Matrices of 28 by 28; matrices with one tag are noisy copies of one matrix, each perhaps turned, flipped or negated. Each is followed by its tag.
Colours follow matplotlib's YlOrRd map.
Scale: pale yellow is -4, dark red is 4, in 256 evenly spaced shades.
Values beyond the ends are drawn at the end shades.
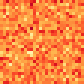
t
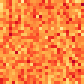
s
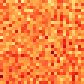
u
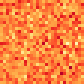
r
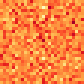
r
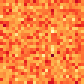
t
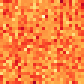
s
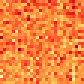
u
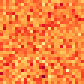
r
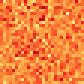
r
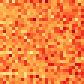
u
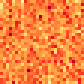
s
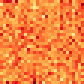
s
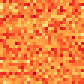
s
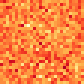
r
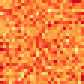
s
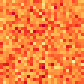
r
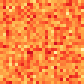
t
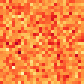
r
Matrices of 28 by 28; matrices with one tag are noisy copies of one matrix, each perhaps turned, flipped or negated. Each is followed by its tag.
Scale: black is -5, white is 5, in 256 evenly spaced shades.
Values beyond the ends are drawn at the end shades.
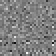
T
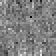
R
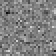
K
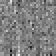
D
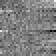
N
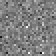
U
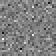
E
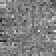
R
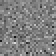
T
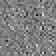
T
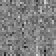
D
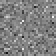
E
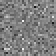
E
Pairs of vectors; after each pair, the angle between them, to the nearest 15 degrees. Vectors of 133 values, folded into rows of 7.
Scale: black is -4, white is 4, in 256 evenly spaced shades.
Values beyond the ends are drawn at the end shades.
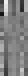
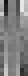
135 degrees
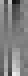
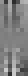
45 degrees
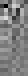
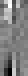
75 degrees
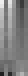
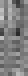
60 degrees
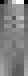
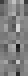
60 degrees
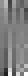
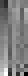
150 degrees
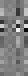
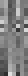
135 degrees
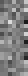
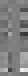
105 degrees
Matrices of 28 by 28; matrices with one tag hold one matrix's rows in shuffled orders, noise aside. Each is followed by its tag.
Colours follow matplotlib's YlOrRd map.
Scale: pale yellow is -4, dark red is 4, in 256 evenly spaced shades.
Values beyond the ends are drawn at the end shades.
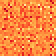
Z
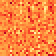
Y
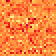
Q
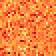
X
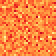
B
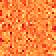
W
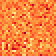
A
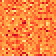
A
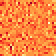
W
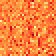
Y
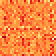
Z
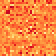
Q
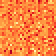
Y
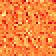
B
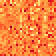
Y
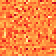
B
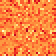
B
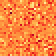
Y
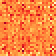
Z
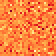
Y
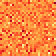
W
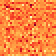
Q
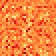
A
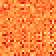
Z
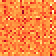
Z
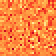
Y
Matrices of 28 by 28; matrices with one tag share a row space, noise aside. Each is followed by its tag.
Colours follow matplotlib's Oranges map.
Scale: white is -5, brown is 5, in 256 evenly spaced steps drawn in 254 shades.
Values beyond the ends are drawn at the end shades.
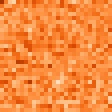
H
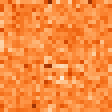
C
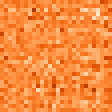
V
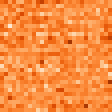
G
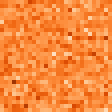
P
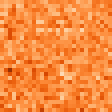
G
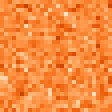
H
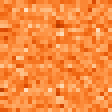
H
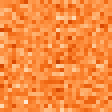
H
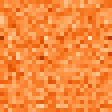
G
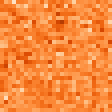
H
